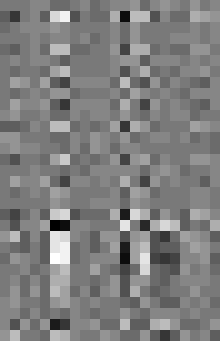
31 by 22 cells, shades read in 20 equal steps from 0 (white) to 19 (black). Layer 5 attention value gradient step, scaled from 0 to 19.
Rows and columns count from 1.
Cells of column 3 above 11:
2
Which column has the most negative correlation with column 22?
19
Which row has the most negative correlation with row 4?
13
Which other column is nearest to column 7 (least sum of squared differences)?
6
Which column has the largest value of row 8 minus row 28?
7
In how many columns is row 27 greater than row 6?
9
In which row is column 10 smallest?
25
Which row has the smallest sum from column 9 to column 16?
21
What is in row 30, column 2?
13
